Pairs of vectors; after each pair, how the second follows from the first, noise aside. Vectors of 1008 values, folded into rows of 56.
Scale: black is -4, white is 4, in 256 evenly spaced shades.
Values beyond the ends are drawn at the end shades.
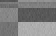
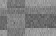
wrapped around, shrunk.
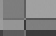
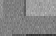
partly zeroed.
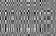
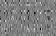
partly zeroed.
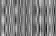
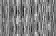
wrapped around.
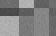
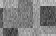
wrapped around, negated.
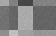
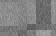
wrapped around, negated, shrunk.
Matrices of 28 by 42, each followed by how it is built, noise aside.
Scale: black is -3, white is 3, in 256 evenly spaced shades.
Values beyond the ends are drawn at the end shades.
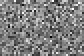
repeating columns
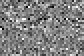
uneven rows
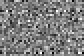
uneven rows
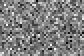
repeating columns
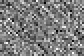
Toeplitz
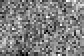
smooth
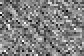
Toeplitz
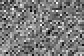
Hankel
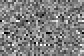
uneven rows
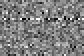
uneven rows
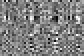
low rank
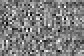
low rank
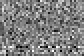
uneven rows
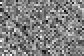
Toeplitz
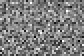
repeating columns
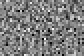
low rank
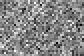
Hankel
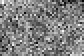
smooth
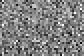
repeating columns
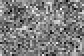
smooth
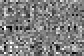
low rank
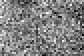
smooth
